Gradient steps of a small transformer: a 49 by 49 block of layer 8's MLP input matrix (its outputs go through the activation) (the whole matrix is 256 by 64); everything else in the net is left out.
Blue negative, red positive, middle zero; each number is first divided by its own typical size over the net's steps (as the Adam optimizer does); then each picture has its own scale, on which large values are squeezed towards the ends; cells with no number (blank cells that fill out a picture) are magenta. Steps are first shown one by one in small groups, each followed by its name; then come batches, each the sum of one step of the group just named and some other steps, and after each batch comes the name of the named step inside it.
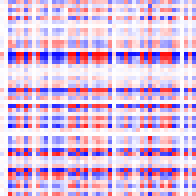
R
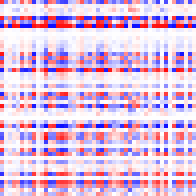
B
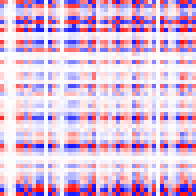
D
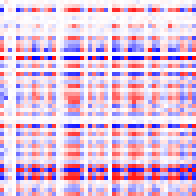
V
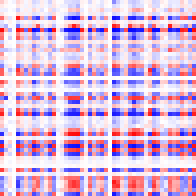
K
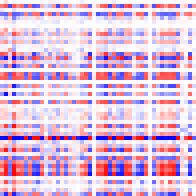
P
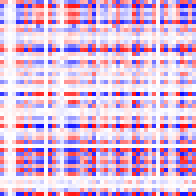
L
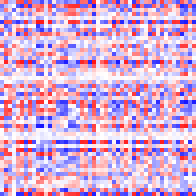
L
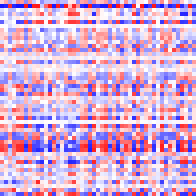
L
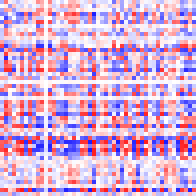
P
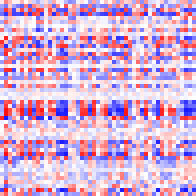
D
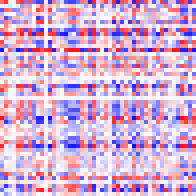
D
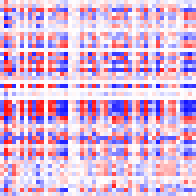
P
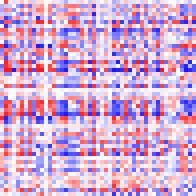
K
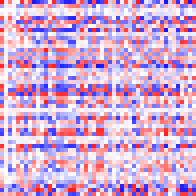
D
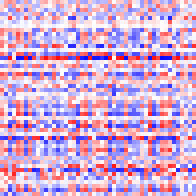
P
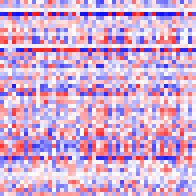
P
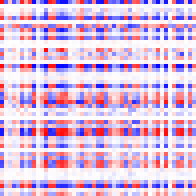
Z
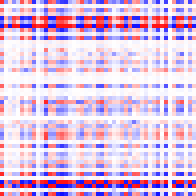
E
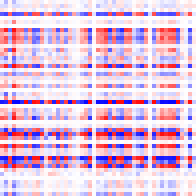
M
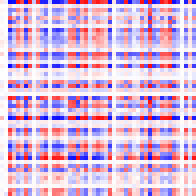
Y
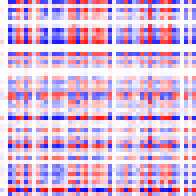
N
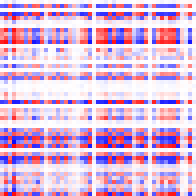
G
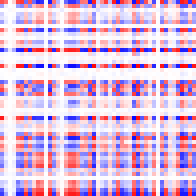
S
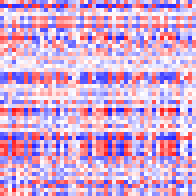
E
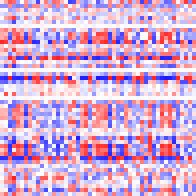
G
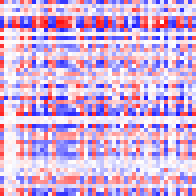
E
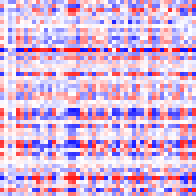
N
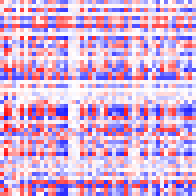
E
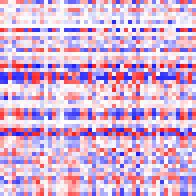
S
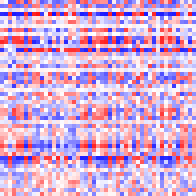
Y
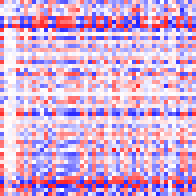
E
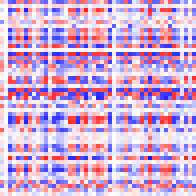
N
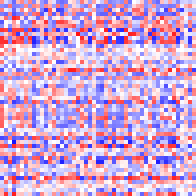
G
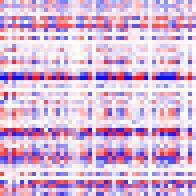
E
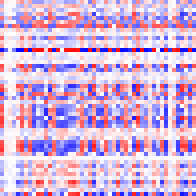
S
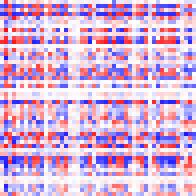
G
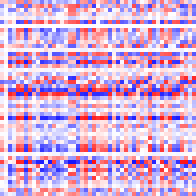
N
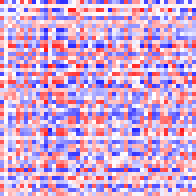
Z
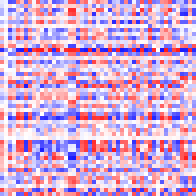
Y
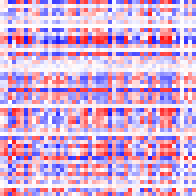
N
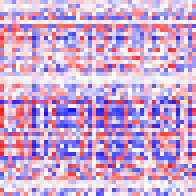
M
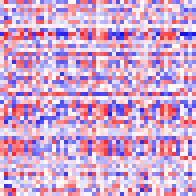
N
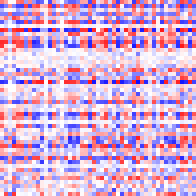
G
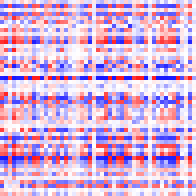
G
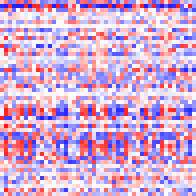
Y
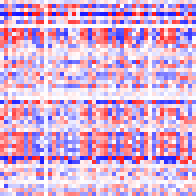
M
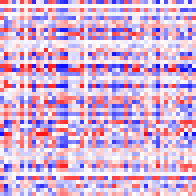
Z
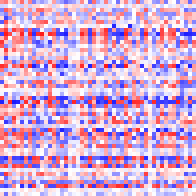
M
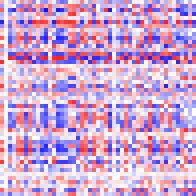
N
